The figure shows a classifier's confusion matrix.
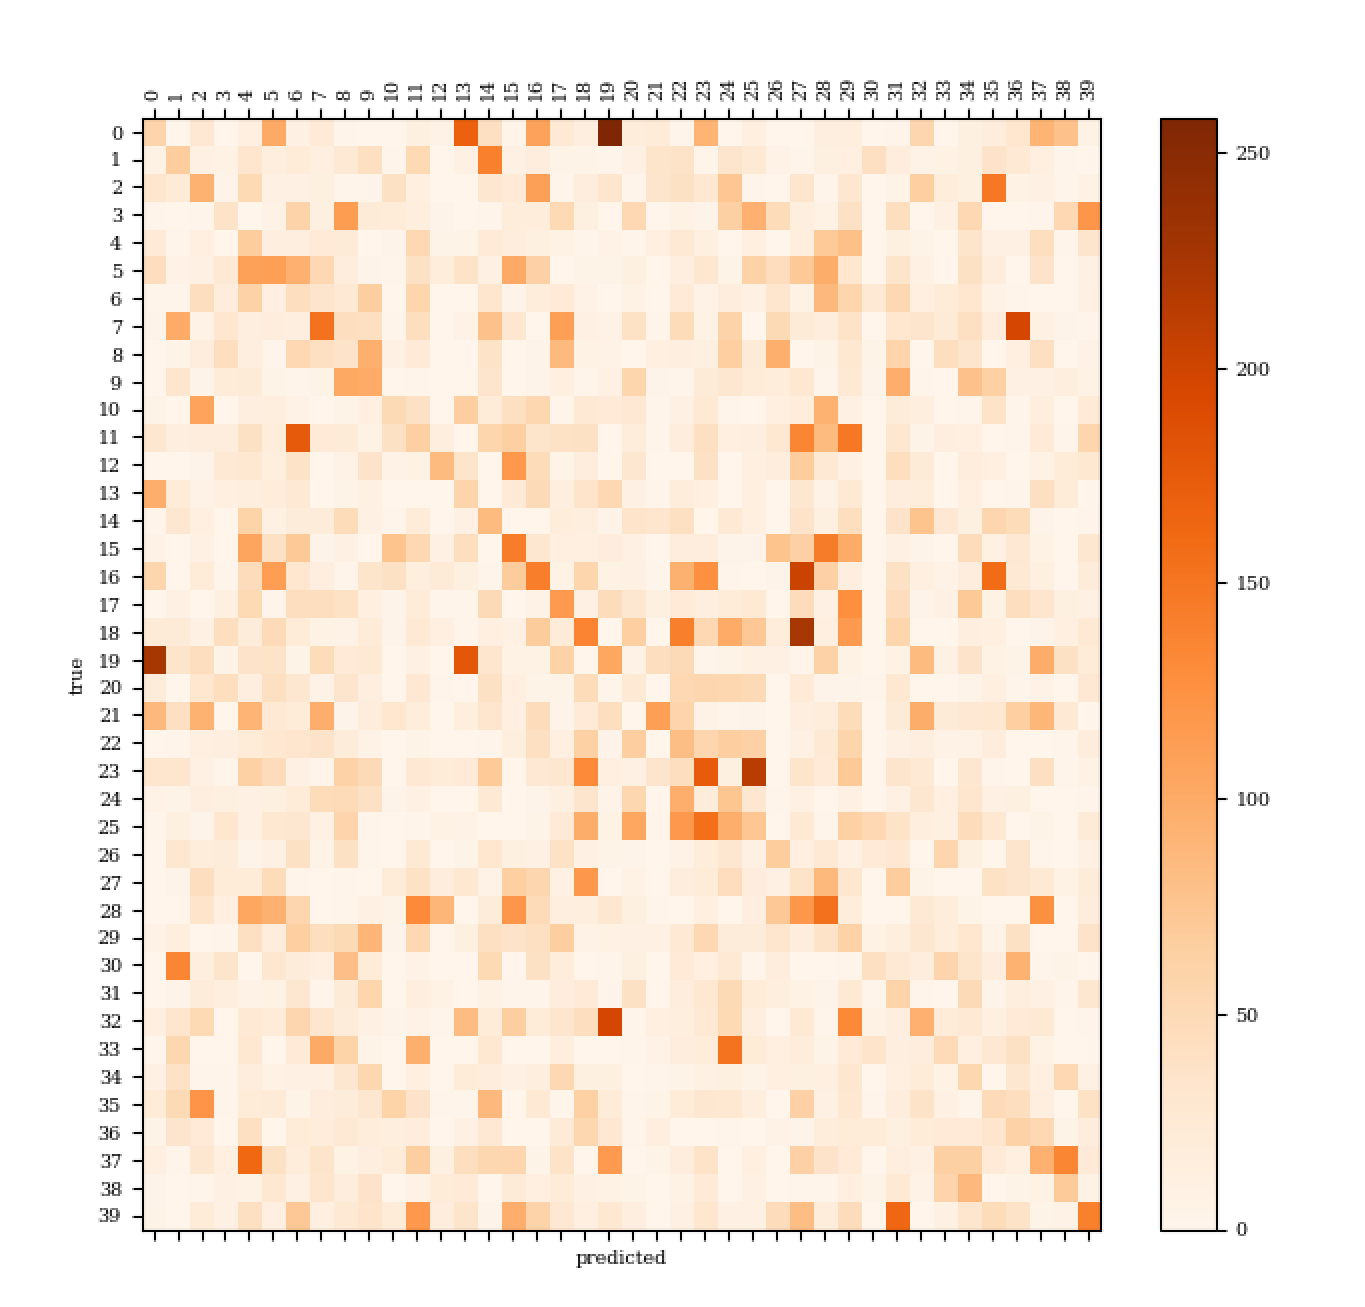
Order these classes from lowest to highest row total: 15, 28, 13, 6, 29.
13, 6, 29, 15, 28
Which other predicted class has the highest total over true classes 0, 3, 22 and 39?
19
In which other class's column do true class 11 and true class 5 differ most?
29
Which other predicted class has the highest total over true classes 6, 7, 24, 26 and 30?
36
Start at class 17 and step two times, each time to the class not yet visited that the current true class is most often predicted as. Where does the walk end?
9
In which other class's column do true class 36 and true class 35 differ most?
2
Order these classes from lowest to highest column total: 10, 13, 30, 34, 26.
30, 10, 26, 13, 34
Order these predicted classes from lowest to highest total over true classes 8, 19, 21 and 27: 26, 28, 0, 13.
26, 28, 13, 0
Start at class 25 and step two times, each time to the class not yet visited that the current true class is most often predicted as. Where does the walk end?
18
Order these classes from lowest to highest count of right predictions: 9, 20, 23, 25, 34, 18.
20, 34, 25, 9, 18, 23
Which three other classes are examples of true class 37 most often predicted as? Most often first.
4, 38, 19
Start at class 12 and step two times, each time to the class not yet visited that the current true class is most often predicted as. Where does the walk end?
28
